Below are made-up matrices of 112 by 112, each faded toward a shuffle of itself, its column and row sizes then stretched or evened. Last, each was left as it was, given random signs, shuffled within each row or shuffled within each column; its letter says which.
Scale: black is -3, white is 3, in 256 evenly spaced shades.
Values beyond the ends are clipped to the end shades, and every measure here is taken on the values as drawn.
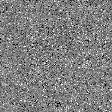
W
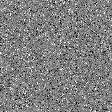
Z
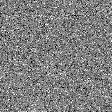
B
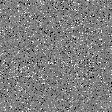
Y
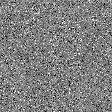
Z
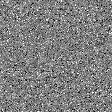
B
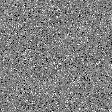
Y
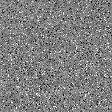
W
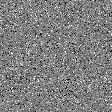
W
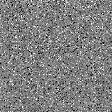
W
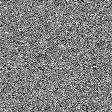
B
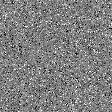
Z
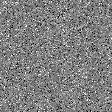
Z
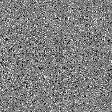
W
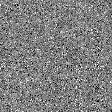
Y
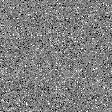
W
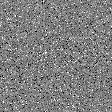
B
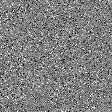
Z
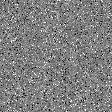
Z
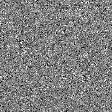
Y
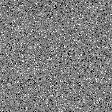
Y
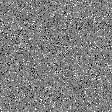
B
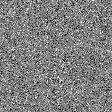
Z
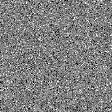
W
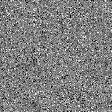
W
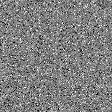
B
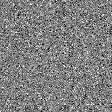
W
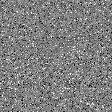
B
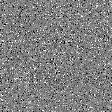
Y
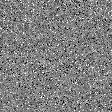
B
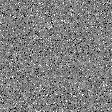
B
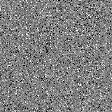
W
